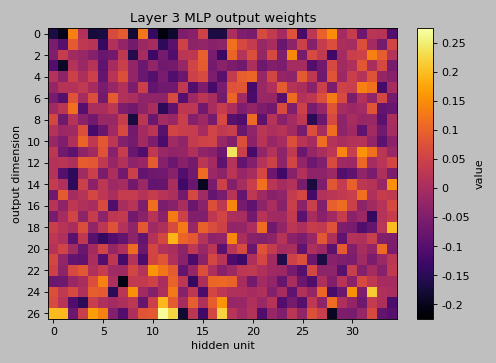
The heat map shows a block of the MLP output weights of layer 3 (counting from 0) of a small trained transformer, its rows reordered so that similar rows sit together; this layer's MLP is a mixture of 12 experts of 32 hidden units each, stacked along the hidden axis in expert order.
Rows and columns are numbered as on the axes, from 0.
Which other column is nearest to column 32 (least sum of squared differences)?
30
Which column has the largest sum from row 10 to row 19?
18
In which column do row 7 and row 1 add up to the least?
11
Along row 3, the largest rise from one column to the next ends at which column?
2
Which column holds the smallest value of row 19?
5
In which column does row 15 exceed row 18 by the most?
31
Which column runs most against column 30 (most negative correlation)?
6
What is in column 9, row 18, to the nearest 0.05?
0.1
